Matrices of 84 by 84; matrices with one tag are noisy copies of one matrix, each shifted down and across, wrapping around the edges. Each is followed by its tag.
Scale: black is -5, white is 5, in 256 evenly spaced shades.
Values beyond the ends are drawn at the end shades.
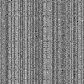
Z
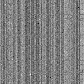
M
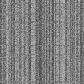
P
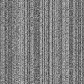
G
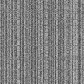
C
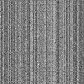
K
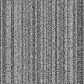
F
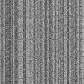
F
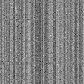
F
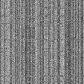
P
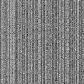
C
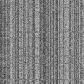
P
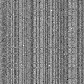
Z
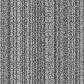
Z
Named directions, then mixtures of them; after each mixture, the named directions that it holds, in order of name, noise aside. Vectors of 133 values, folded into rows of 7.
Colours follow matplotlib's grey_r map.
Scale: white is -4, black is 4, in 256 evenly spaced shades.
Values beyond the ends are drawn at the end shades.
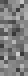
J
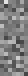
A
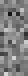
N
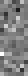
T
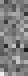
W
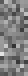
T, W.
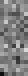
W.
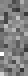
T, W.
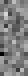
J, N, T.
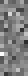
N, T.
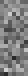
N, T, W.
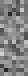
A, N, T.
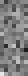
W.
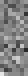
T, W.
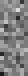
J, T, W.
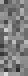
J, N, W.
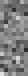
A, T, W.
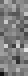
W.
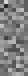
A.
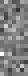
T.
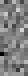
N, T, W.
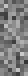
A, J, T.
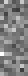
A, T.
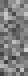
J, T, W.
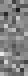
T.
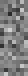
J, N, T.
